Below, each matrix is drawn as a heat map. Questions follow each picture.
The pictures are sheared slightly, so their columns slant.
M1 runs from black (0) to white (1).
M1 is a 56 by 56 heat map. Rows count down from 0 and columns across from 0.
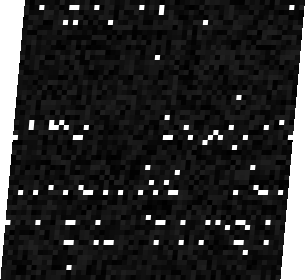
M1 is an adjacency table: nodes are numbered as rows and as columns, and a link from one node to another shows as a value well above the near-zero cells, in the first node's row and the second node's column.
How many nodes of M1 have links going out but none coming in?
5
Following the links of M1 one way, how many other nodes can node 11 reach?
11
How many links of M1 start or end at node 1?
7
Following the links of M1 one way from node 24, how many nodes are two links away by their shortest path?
1
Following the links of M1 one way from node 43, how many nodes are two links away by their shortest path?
1
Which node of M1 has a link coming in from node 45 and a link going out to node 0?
node 44
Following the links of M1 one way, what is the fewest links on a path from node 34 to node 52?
3
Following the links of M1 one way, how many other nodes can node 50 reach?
12
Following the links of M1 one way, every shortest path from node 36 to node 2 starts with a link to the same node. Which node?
node 28
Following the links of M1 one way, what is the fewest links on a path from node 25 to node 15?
4
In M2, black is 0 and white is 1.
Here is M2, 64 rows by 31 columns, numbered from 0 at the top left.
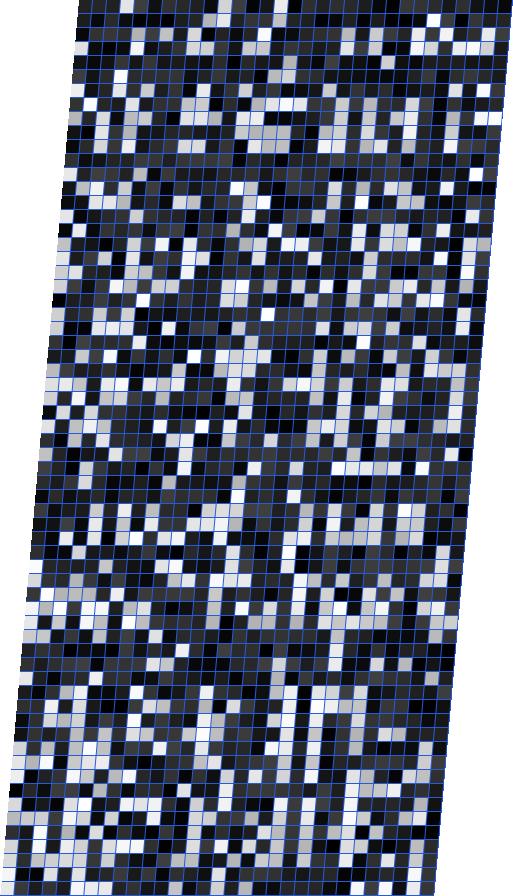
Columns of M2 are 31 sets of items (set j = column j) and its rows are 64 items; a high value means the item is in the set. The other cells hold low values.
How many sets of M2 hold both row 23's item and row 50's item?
6
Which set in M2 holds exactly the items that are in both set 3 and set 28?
20
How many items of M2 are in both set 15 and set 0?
9
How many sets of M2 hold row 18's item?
10
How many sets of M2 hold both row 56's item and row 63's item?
5
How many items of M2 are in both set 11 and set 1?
0
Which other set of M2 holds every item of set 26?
6
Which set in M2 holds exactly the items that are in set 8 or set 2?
4
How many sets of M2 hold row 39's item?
4
